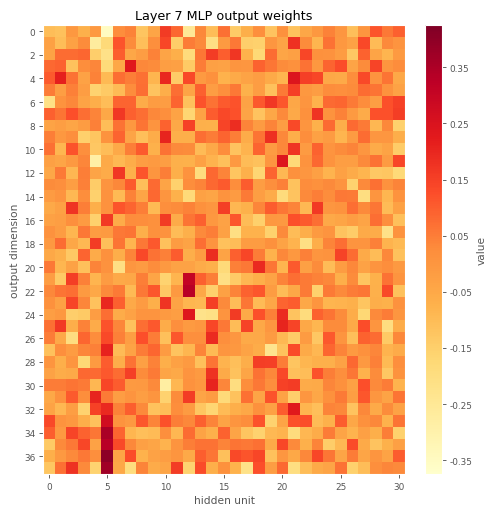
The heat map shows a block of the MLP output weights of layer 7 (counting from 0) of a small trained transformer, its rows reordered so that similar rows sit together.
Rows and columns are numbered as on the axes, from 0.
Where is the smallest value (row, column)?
0, 5
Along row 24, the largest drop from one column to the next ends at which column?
13
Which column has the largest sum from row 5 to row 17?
15
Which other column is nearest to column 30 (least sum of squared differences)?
28
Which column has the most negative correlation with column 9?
2
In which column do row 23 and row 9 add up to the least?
4
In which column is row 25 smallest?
29
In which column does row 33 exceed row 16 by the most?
18
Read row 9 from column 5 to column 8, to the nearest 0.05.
0 0.1 -0.05 -0.1
